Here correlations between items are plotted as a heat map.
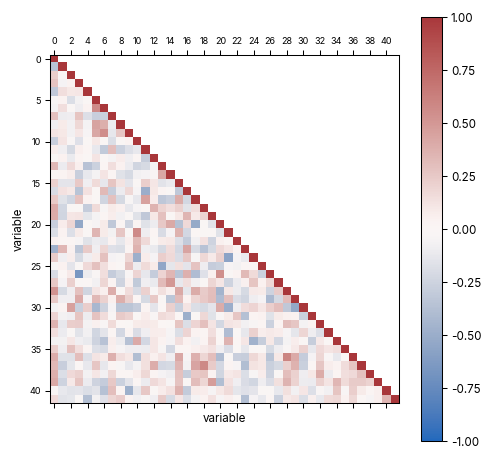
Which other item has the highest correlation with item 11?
17
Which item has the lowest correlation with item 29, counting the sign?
30
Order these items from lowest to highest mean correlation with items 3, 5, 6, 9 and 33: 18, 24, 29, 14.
14, 18, 24, 29
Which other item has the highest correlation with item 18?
37
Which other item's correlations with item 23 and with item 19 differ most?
0
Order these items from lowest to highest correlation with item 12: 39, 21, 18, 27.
27, 21, 39, 18
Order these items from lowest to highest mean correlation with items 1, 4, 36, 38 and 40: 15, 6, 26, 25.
26, 6, 25, 15
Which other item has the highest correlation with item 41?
40
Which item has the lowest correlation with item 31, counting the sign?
16
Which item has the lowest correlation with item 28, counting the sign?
20
